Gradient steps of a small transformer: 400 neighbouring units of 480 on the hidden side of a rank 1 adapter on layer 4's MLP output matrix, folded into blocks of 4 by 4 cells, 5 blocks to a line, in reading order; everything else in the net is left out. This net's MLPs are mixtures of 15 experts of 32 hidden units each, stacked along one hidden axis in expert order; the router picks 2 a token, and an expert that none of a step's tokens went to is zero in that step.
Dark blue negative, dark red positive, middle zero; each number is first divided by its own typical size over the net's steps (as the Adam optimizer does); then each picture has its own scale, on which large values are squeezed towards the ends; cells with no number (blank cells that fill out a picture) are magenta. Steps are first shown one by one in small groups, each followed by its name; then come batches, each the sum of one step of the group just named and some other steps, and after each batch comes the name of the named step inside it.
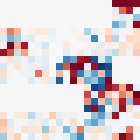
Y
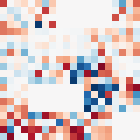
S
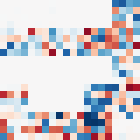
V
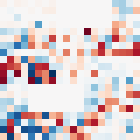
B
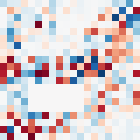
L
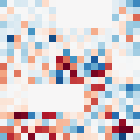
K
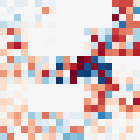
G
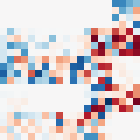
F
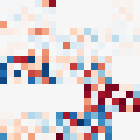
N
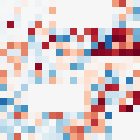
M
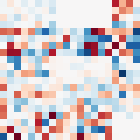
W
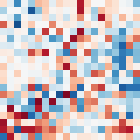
K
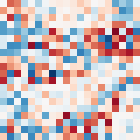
B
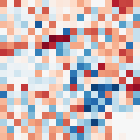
S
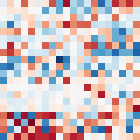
W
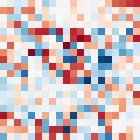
Y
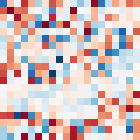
B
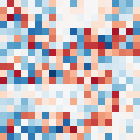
B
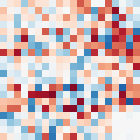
F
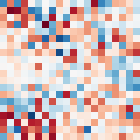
M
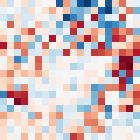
M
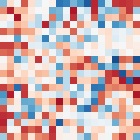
Y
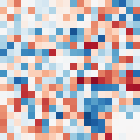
V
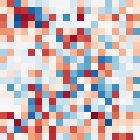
S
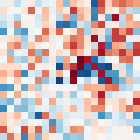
G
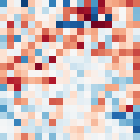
M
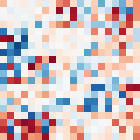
S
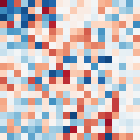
B
